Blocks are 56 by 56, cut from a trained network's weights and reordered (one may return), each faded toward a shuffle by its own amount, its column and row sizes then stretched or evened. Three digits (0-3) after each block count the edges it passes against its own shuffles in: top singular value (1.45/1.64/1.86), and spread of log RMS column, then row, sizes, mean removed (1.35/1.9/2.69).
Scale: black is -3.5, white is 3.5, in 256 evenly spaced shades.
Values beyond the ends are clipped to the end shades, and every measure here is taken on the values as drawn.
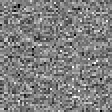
3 0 0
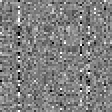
3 2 0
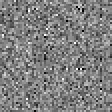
0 2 0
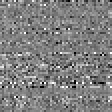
1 0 3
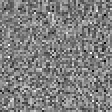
3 0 0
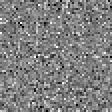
2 0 1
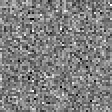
1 0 0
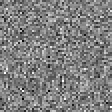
3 0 0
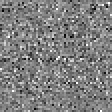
2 0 1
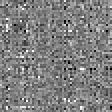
2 2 2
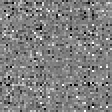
1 2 2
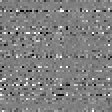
2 1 3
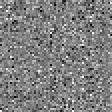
2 2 0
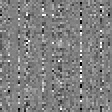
2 3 0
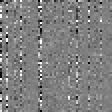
2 3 1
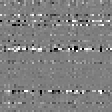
3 1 3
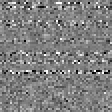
0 0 3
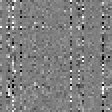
2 3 1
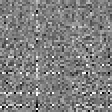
3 2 2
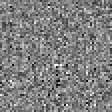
1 1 1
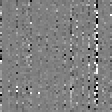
3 3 0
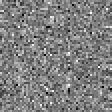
0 1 0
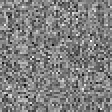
3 0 0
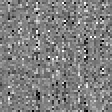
0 3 1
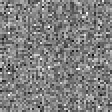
0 1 0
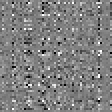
2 3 3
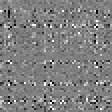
3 2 3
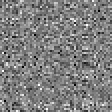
3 1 1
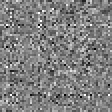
1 2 2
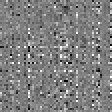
1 3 2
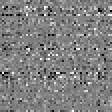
2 1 3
